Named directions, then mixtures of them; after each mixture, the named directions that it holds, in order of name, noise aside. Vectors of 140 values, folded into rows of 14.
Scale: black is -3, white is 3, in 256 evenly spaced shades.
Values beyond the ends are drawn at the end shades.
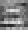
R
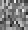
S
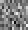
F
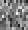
F, S.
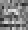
F, R.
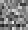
F, R.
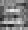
R.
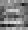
R.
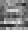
R.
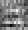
R, S.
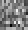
R, S.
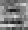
R.
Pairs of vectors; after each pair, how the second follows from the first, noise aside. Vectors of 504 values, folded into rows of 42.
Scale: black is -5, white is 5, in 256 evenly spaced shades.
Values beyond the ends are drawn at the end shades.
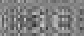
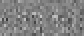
partly zeroed.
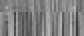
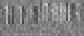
reversed, negated, partly zeroed.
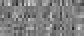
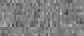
wrapped around, negated, shrunk.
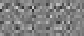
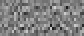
reversed.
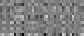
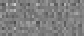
wrapped around, negated, shrunk.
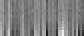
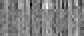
wrapped around.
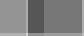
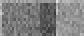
reversed.
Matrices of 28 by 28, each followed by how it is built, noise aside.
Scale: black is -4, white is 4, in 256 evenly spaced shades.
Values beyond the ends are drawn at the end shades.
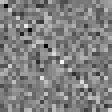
diagonal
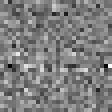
uneven rows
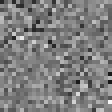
block diagonal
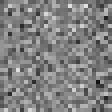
repeating rows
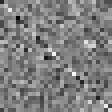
diagonal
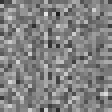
repeating rows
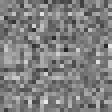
blocks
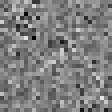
block diagonal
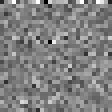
uneven rows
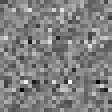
uneven rows
